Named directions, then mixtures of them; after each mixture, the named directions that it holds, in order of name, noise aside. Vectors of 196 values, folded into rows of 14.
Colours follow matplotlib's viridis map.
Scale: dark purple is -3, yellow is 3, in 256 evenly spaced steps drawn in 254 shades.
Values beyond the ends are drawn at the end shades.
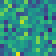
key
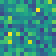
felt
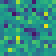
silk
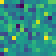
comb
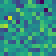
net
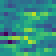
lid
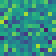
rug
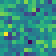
felt, lid.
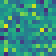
net, rug.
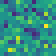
silk.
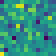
comb.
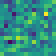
lid, silk.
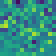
net, rug, silk.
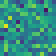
net, rug.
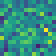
rug, silk.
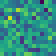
felt, net.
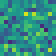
lid, rug.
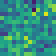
felt, lid, silk.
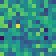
comb, net, rug.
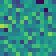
key, net.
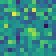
silk.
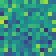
rug.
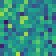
key.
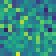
key, net.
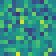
key, net, silk.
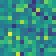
felt, key, silk.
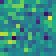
comb, lid.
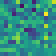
comb, silk.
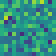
felt, net, rug.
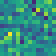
felt, silk.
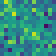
key, silk.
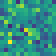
comb, felt, silk.
